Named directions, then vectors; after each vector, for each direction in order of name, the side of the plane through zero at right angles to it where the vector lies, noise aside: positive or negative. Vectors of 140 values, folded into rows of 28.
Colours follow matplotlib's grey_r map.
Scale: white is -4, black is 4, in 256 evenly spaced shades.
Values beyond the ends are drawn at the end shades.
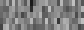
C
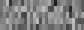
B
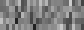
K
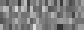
positive, negative, negative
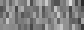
positive, positive, positive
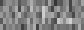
positive, negative, negative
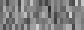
negative, negative, negative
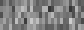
positive, negative, negative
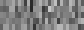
negative, positive, positive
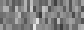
positive, negative, negative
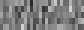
negative, positive, positive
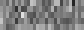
negative, negative, positive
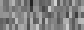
negative, positive, negative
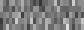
negative, positive, negative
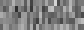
negative, positive, positive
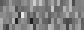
negative, negative, positive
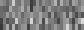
negative, positive, negative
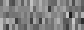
positive, negative, positive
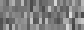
negative, positive, negative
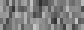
negative, negative, negative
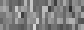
positive, negative, negative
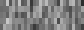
positive, positive, positive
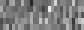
negative, positive, negative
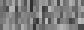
negative, positive, positive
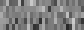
positive, negative, positive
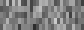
positive, positive, positive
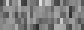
positive, positive, positive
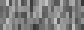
positive, positive, positive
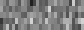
negative, positive, negative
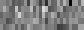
positive, negative, negative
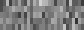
positive, positive, positive
